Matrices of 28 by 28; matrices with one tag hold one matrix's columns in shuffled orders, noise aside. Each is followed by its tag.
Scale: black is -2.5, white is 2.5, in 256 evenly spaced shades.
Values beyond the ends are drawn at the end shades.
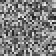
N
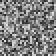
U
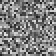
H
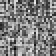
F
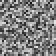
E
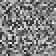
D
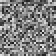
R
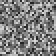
U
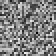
H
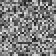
R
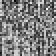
F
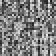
F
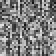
F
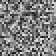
H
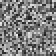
N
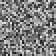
E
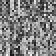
F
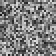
U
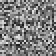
D
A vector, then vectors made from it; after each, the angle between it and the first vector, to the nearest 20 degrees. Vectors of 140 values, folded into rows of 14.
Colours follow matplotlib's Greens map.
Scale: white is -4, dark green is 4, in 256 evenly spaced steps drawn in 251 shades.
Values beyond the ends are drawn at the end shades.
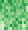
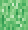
100 degrees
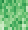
20 degrees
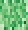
40 degrees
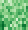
160 degrees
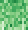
40 degrees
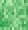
140 degrees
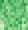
20 degrees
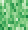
100 degrees
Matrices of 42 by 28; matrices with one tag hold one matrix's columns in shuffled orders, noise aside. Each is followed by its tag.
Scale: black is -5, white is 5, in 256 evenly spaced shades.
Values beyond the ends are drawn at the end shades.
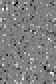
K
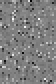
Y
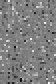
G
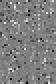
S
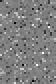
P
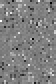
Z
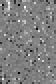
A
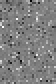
Y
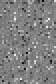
Y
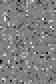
Y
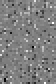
G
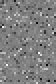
P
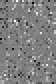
Z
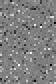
P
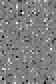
S
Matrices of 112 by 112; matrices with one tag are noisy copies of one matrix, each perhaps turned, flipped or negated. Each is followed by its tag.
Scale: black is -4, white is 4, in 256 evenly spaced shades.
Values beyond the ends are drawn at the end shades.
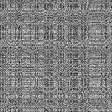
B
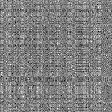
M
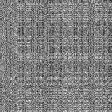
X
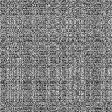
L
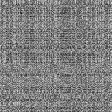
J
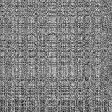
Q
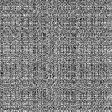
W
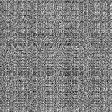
W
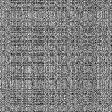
L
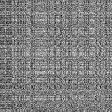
Q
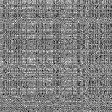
X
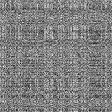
B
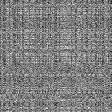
J
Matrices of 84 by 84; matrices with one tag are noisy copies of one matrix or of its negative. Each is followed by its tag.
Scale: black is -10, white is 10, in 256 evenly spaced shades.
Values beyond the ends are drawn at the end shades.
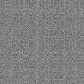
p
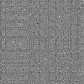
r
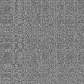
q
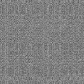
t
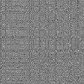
r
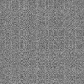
p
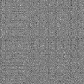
r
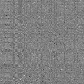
q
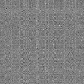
p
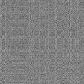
r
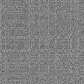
r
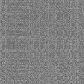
r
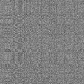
q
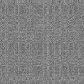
t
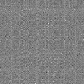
p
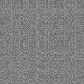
p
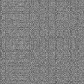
r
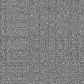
r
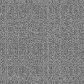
t
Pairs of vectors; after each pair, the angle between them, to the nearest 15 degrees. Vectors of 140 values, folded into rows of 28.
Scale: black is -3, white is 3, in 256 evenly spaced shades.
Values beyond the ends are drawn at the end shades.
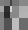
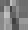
150 degrees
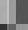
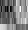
150 degrees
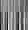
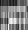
60 degrees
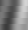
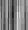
60 degrees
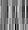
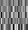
120 degrees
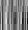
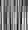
150 degrees
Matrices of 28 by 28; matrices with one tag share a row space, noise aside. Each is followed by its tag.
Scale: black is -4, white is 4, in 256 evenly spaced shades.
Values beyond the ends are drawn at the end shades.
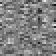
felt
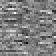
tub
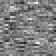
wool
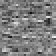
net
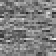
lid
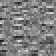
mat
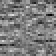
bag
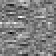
tub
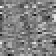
felt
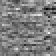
net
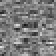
mat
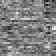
net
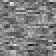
wool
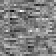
wool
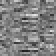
mat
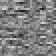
tub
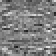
net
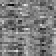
tub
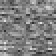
bag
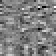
felt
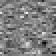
felt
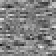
lid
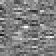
mat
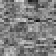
wool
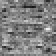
net
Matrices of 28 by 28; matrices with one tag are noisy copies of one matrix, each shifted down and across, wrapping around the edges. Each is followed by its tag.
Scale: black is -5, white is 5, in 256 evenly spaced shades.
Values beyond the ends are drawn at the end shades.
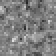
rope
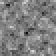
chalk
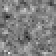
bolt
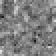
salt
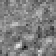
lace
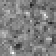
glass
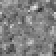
lace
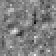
lace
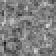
rope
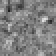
lace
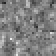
salt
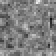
rope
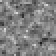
chalk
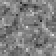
chalk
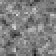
bolt
